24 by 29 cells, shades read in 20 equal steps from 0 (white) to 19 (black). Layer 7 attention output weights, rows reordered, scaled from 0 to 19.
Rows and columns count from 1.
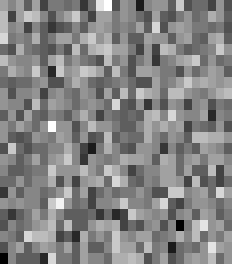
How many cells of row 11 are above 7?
23
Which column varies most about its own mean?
7
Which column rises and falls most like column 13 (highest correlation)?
3
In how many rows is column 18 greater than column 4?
10
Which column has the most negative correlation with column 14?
18
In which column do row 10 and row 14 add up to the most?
21
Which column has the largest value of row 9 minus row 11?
2
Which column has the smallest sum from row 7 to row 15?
22
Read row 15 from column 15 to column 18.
9 6 7 7
